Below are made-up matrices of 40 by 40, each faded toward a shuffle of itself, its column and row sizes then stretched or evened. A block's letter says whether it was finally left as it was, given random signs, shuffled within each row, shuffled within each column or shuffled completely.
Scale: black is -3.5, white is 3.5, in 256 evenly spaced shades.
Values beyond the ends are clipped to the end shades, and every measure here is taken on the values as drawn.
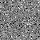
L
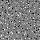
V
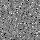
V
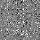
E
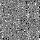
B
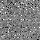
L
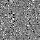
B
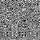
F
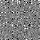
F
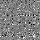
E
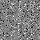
B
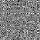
F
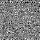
L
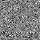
L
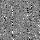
B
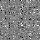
E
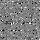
L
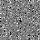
B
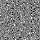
B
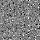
B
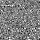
L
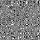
F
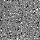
B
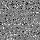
L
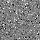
V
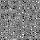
F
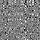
F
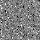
B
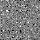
E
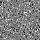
V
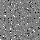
B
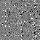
E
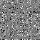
E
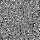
B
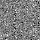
B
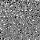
L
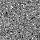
V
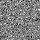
L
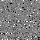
L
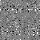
E
